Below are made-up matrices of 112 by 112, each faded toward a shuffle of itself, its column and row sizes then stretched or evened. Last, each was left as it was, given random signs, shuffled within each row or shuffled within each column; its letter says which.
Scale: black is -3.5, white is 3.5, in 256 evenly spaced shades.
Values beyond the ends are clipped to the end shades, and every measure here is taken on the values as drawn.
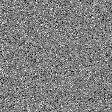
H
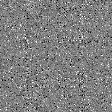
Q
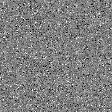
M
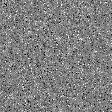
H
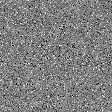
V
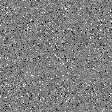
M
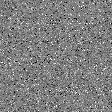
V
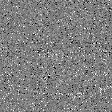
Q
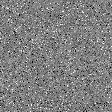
V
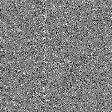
H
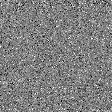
V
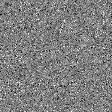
M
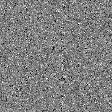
H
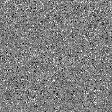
Q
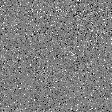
M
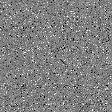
M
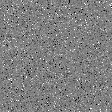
H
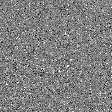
M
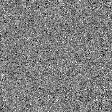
M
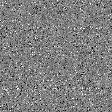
M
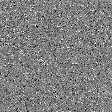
V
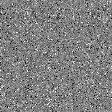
M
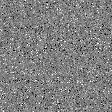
V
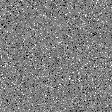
V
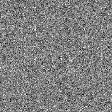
Q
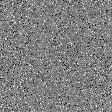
H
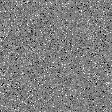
H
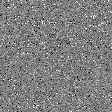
V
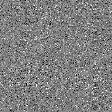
Q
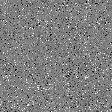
Q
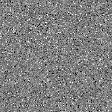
Q
